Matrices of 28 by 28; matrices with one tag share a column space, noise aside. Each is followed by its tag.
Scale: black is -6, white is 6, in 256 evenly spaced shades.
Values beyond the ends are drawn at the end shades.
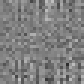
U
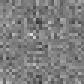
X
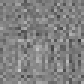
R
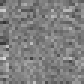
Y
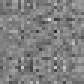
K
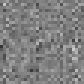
R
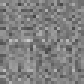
R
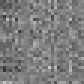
K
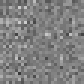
X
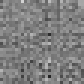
U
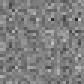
K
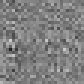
R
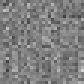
Y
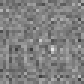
R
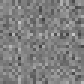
X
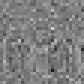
R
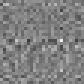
R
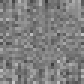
U
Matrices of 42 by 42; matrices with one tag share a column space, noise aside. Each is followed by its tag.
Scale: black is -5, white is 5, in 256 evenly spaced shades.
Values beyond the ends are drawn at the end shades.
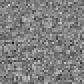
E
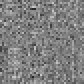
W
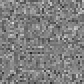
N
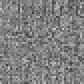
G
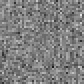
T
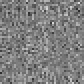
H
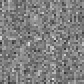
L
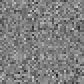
N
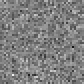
N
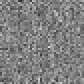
H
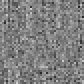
T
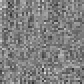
T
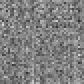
W
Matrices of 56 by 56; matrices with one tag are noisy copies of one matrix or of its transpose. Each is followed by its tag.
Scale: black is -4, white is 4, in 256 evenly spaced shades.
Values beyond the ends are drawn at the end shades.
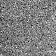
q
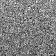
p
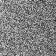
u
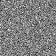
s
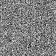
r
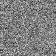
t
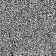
t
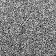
p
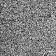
q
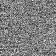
t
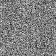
r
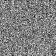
t
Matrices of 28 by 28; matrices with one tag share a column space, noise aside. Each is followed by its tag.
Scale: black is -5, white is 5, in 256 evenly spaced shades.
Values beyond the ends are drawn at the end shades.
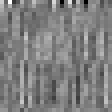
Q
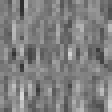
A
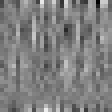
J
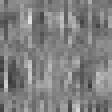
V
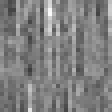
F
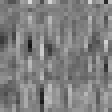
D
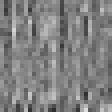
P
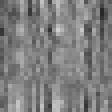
F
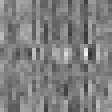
A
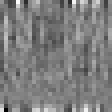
J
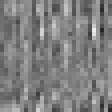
P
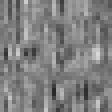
A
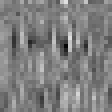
D
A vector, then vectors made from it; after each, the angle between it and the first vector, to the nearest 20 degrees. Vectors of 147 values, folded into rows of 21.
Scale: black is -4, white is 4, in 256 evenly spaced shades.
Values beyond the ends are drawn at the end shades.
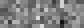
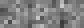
20 degrees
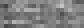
60 degrees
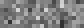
20 degrees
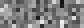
140 degrees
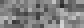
140 degrees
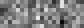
20 degrees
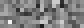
140 degrees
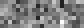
160 degrees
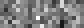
20 degrees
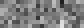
160 degrees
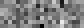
160 degrees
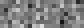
40 degrees
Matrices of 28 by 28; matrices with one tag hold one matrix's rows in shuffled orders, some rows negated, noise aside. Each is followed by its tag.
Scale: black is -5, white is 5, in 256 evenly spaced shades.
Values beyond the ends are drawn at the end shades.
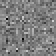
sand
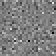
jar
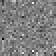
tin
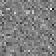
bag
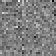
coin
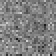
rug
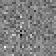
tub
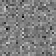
sand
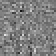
tub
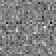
rug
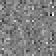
bag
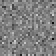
jar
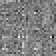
coin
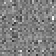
jar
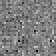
coin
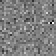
bag
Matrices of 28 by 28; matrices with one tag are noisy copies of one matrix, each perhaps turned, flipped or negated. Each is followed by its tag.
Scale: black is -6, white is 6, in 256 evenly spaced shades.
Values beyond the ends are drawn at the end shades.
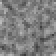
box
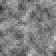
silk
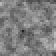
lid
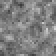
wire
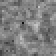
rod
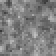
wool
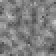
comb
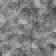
wool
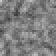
box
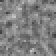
box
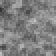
wool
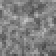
rod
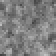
wool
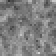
wool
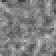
box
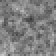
rod
